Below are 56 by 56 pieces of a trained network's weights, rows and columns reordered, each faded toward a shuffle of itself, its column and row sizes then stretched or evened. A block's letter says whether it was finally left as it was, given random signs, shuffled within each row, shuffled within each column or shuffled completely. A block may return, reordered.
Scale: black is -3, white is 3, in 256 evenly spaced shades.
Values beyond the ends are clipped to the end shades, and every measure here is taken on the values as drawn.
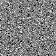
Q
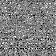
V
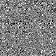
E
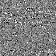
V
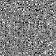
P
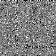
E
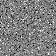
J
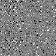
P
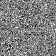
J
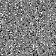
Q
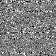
V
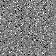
Q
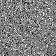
J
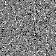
Q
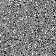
Q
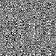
P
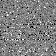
V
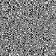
P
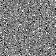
Q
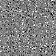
E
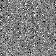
Q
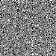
E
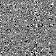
E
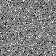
J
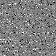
V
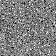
J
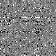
P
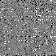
E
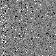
Q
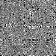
P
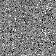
Q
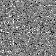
V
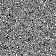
J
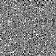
P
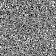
V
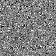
V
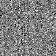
Q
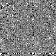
P
